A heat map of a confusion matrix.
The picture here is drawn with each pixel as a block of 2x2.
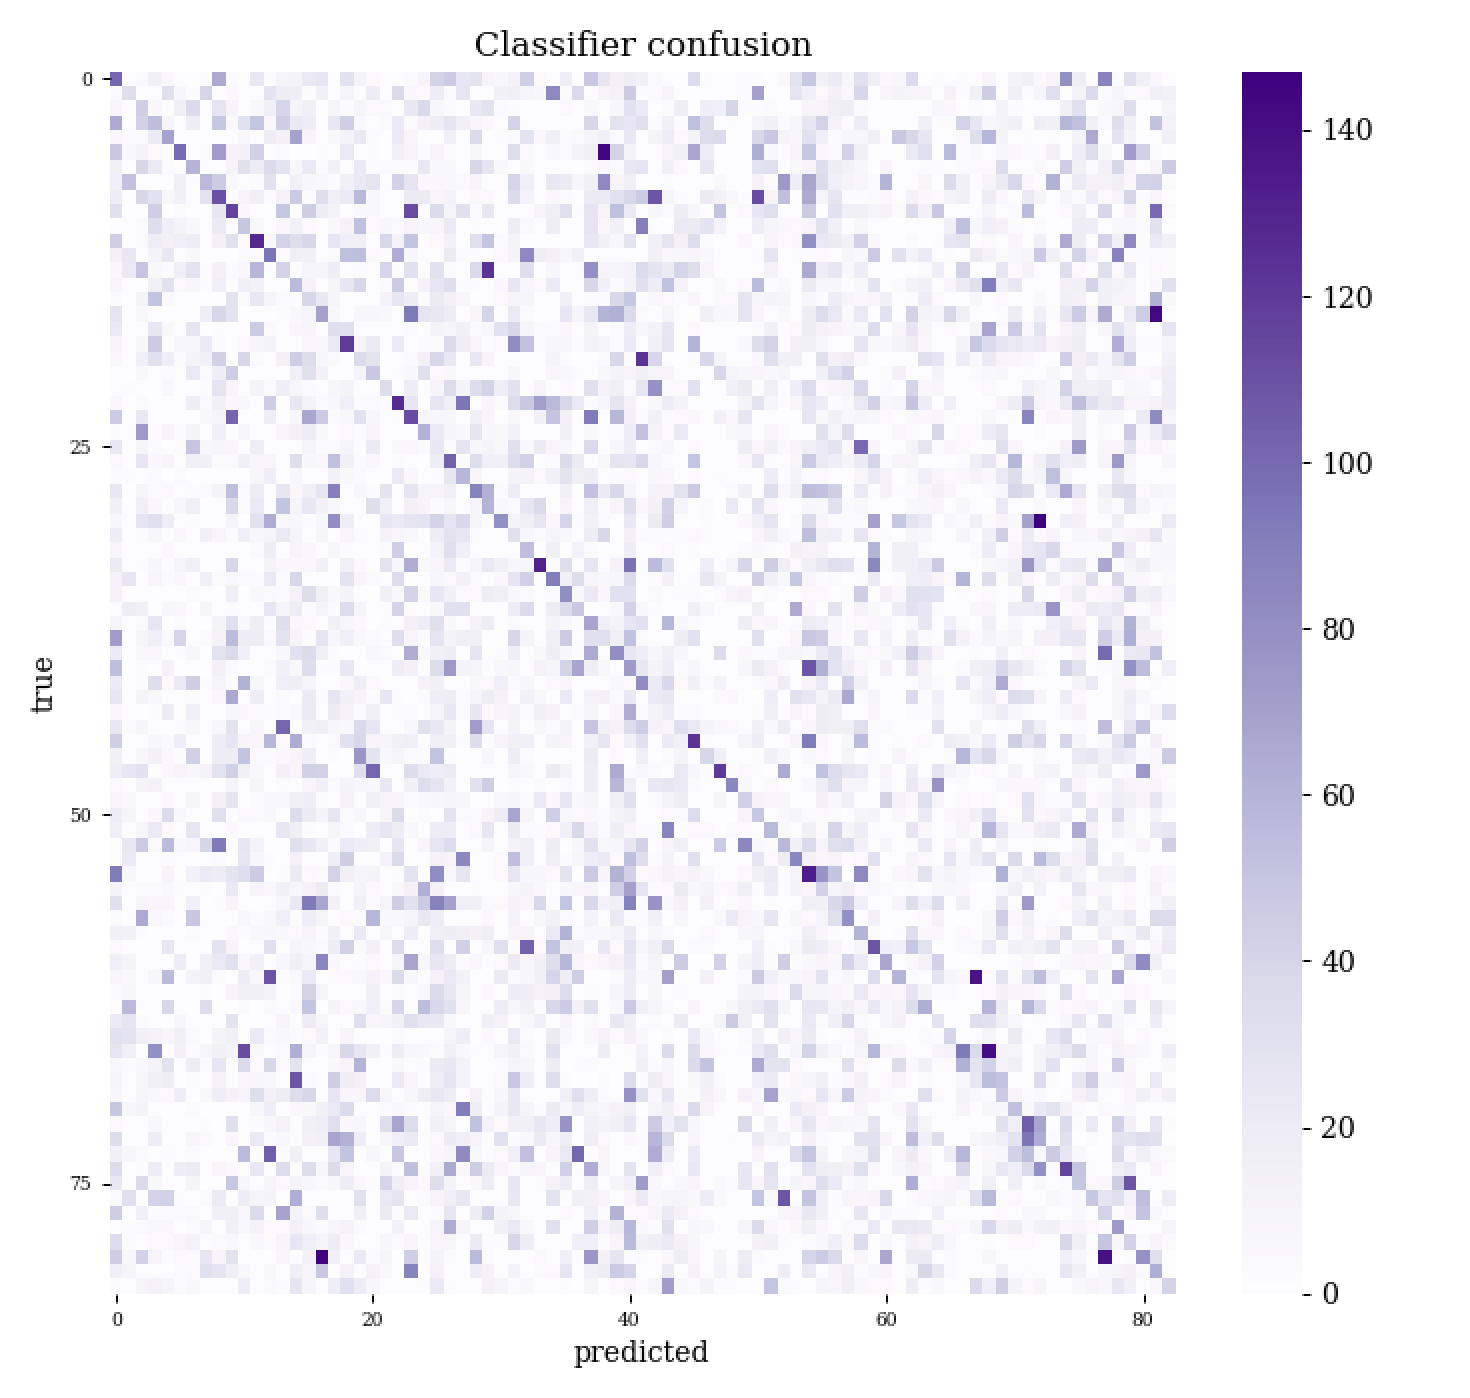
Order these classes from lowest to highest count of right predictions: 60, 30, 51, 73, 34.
73, 51, 60, 30, 34
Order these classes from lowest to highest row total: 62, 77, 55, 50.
62, 55, 77, 50
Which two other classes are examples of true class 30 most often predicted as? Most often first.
72, 17
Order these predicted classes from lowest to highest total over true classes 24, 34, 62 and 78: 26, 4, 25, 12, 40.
4, 12, 25, 26, 40
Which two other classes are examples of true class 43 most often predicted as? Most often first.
40, 82
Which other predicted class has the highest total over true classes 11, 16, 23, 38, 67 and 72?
81
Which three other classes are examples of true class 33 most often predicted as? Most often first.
40, 59, 71
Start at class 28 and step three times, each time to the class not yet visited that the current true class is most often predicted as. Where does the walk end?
14
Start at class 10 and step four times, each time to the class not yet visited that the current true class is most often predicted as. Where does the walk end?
54
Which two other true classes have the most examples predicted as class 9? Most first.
23, 42
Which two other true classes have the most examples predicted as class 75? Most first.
25, 51
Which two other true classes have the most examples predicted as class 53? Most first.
36, 34
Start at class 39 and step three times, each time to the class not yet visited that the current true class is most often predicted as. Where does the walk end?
29
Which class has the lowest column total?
48
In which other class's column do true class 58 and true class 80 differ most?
16
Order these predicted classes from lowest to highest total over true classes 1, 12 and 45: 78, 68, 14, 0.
0, 68, 14, 78
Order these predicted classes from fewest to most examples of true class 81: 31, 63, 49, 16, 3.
3, 31, 49, 63, 16
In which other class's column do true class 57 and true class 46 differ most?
19
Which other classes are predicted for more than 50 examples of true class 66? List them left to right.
3, 10, 14, 59, 68
